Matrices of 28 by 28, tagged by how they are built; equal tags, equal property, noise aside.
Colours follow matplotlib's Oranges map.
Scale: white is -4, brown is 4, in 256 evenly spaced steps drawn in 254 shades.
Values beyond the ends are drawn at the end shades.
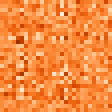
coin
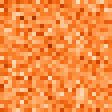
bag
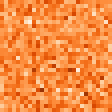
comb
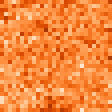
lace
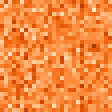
bag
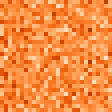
bag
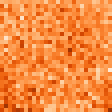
lace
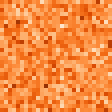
comb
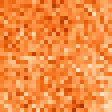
lace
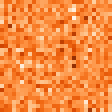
coin
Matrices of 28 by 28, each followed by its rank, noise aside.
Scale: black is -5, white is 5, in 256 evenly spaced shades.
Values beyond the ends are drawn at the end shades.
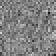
six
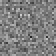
eight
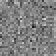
eight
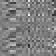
two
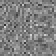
six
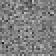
eight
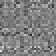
four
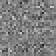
six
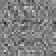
four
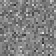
eight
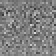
eight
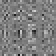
three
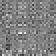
three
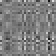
two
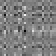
two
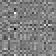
three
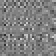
three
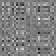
two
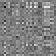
three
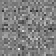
six
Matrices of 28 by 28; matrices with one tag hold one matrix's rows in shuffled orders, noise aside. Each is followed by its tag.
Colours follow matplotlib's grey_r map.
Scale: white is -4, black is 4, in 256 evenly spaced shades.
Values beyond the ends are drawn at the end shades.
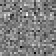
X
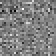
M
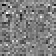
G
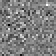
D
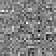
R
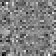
G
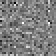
M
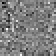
G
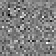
D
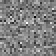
X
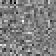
M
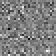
D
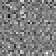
D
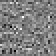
M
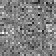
R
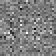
X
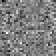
G
